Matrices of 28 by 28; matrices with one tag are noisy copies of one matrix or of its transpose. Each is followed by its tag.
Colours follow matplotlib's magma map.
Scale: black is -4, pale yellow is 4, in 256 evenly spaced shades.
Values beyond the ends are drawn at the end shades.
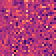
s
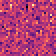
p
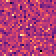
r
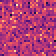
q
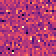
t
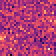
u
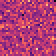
t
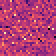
p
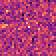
t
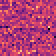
p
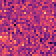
u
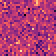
u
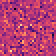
r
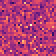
r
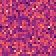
p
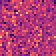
q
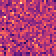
q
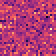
s
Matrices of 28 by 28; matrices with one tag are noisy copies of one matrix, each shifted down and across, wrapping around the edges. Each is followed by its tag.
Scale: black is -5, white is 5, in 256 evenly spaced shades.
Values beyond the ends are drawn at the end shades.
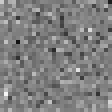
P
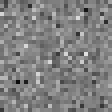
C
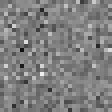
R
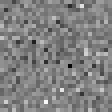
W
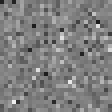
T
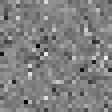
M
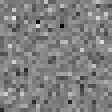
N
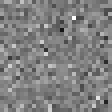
T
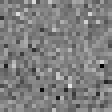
W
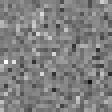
P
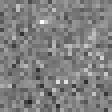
P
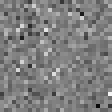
T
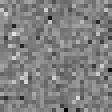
T
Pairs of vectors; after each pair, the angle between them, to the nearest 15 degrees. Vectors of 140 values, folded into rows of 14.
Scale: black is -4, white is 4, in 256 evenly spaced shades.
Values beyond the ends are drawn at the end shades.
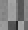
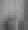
90 degrees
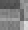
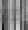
105 degrees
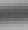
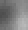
75 degrees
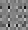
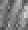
120 degrees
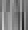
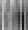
30 degrees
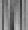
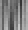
30 degrees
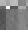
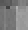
105 degrees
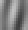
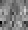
120 degrees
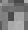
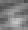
75 degrees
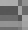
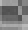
30 degrees
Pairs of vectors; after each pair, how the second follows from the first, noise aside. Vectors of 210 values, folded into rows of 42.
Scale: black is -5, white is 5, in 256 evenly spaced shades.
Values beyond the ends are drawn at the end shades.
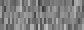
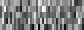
negated, scaled up.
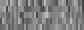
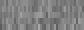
reversed, shrunk.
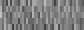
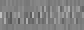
partly zeroed.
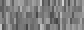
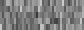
copied.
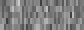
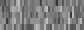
copied.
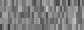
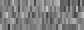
sign-scrambled.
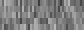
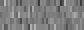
partly zeroed.
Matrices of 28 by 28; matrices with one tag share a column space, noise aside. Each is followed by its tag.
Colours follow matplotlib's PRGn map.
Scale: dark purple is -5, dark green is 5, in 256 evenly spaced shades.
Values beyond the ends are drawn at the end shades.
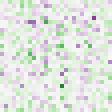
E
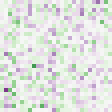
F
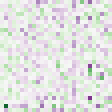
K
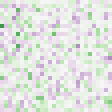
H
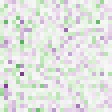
E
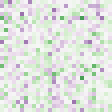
F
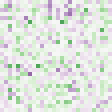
F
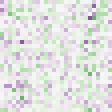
F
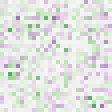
H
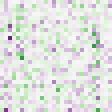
E
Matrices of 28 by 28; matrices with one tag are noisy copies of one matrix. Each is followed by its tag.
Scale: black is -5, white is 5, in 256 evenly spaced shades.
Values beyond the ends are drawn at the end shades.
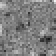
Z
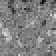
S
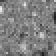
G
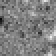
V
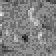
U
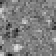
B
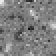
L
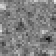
Z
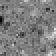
V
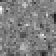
G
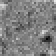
Z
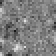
B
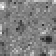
Z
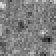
Z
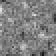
G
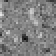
U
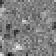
B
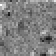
Z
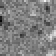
V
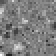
B
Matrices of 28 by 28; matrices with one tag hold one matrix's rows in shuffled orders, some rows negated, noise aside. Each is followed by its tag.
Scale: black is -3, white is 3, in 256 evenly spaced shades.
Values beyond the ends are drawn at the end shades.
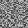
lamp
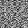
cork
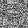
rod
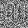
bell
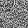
bell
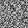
cork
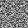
lamp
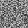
cork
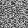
lamp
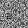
bell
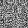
bell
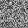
bell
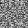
lamp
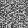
lamp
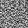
lamp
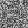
rod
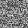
rod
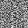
cork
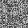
rod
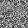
bell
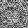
rod
